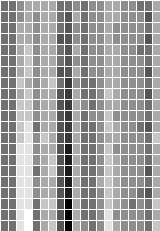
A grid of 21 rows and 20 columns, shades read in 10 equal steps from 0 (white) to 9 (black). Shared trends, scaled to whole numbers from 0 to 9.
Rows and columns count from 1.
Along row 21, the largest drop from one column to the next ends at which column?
10
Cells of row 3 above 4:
6
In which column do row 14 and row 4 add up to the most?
9
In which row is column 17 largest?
19
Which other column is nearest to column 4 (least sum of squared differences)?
3
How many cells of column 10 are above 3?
5
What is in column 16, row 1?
4
